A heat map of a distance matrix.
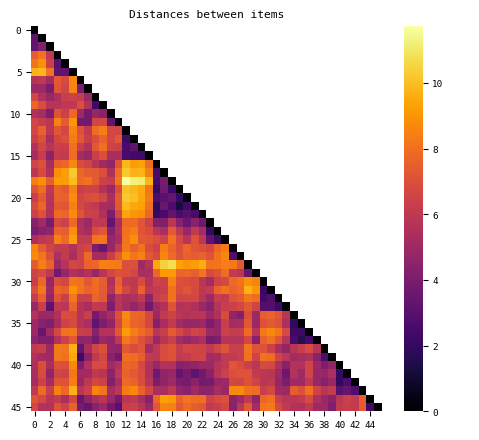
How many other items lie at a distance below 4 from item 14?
3
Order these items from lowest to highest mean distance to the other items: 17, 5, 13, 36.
36, 17, 13, 5
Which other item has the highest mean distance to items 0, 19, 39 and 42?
5
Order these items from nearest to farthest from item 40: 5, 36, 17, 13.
17, 36, 13, 5
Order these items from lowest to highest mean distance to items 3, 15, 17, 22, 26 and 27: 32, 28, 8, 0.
8, 32, 0, 28
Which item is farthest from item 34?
12
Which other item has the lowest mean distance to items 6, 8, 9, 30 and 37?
35
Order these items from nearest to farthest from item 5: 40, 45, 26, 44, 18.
26, 44, 45, 40, 18
